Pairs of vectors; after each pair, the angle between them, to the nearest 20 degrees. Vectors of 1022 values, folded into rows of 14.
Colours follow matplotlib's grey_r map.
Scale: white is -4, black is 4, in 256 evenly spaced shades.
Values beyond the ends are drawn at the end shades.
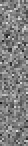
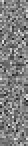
120 degrees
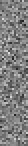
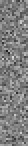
140 degrees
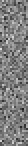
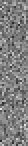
140 degrees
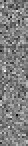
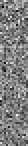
160 degrees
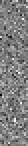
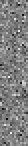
100 degrees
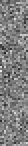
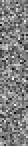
120 degrees
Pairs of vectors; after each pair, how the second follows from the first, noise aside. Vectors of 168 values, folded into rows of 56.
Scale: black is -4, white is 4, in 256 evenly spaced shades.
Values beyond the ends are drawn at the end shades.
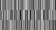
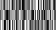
wrapped around, negated, scaled up.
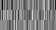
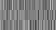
wrapped around, shrunk.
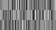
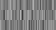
reversed, shrunk.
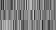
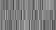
reversed, shrunk.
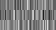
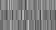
reversed, shrunk.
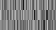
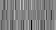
wrapped around, partly zeroed.
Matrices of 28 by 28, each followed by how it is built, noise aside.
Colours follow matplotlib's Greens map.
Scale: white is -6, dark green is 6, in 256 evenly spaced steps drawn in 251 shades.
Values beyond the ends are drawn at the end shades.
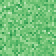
noise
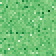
sparse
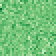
block diagonal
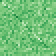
diagonal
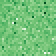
sparse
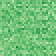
blocks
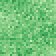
smooth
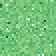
sparse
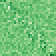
banded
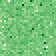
sparse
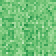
blocks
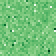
sparse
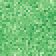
smooth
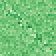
banded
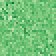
block diagonal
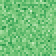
noise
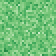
noise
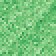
Hankel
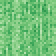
blocks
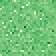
sparse
